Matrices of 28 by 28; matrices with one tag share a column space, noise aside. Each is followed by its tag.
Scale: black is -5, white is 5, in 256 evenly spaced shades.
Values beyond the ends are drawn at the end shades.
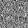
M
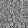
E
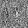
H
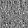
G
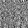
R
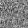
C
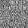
G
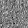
G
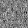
H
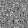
H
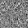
C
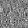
H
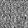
M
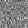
R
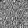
R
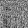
M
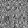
M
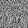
M
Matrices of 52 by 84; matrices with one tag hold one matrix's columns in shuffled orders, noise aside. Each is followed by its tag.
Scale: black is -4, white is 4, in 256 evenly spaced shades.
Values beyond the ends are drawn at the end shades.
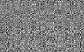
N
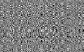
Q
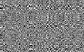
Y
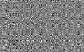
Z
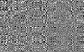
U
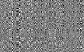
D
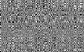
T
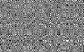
Z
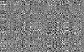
N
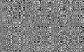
U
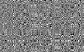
Z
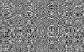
Q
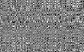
T
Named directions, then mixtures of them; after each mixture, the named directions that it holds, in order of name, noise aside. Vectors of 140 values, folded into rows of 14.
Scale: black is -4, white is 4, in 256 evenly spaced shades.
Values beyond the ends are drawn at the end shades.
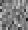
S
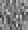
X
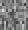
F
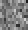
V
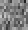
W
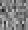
F.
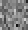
V, X.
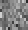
S, V.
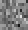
V, X.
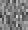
X.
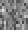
F, V.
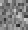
S, V.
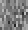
W, X.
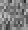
W.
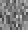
X.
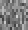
F, X.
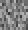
F, X.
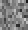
V.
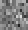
V, X.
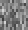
F, X.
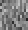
S, X.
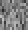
F, X.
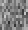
W, X.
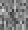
F.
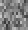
V, W.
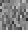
S, X.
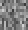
F.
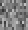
F.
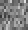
W.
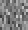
X.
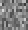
F, V.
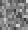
V.
